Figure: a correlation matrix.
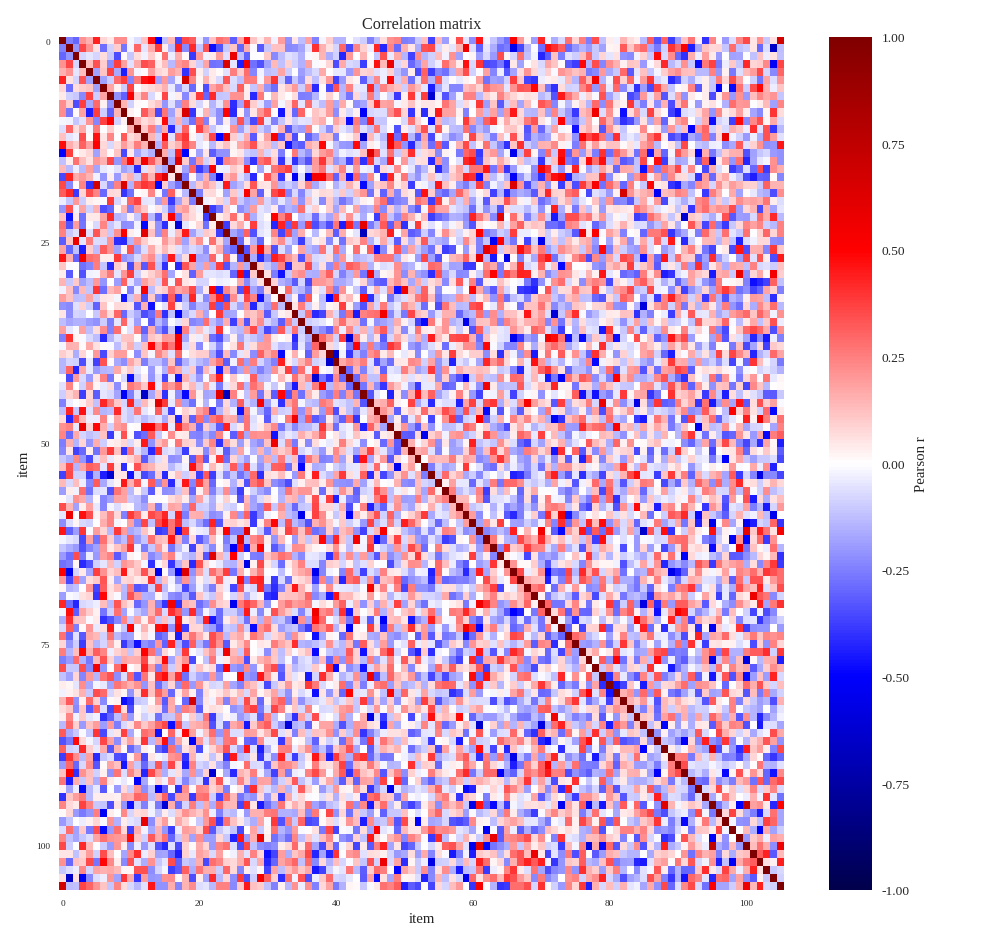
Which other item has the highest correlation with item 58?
84
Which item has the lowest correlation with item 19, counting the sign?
87
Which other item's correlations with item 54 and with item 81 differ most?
37
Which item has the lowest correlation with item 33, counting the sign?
85
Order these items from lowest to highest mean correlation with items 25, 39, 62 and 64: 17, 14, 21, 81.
21, 81, 14, 17
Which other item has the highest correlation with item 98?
46
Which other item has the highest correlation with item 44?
23
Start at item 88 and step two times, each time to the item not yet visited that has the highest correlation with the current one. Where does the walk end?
100
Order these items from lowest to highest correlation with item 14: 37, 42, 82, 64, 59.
64, 42, 37, 82, 59
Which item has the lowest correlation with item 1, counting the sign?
104
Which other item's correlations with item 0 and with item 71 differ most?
66
